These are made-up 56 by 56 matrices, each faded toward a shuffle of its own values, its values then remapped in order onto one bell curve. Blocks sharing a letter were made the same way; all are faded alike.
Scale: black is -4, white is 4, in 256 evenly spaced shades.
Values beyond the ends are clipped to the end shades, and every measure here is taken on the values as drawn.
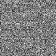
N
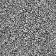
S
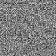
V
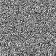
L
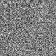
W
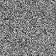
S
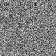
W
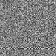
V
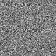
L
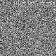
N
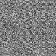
V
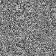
S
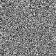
L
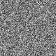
S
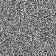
S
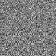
V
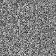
S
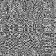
V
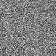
W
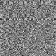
V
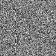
S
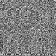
V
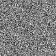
S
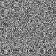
V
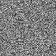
W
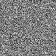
W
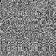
V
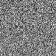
W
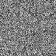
L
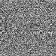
N
